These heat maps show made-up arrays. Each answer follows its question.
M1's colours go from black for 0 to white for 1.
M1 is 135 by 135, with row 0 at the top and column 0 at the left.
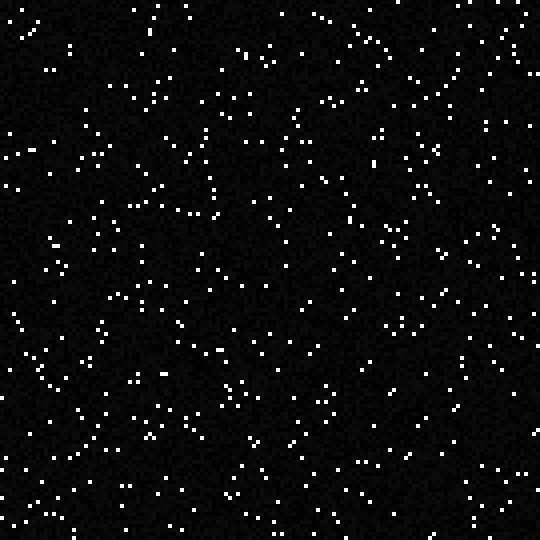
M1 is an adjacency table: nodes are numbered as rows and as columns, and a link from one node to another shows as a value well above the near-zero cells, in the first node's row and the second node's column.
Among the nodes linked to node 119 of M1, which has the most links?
node 41
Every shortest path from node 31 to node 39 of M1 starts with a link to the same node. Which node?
node 74
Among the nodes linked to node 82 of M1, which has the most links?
node 24
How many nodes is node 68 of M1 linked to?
3
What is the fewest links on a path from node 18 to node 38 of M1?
7
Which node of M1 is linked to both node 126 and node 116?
node 120
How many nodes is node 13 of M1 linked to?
6
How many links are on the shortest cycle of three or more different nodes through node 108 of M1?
3
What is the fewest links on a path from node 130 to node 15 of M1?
2
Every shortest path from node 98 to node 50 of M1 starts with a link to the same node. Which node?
node 83
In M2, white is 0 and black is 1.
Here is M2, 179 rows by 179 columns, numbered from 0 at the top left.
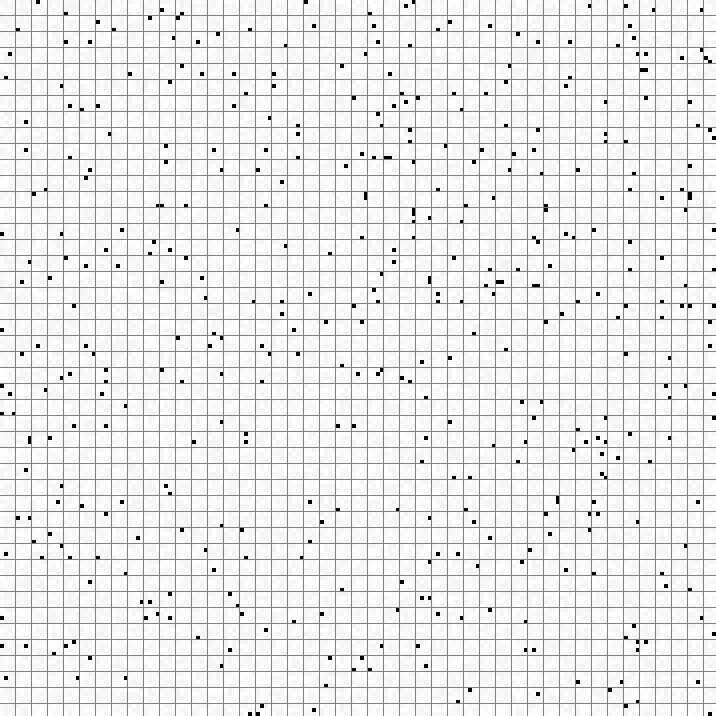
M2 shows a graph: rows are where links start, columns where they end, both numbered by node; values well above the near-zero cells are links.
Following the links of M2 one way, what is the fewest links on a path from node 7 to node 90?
6
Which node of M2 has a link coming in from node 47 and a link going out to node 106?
node 109
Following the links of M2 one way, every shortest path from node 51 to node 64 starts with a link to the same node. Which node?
node 66
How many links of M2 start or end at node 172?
8
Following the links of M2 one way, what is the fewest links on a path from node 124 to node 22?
3
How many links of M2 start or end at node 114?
3
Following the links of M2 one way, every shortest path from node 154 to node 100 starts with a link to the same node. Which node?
node 0
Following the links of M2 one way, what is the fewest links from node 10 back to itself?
6
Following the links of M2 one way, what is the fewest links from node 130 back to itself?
5
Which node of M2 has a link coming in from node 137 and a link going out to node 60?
node 132
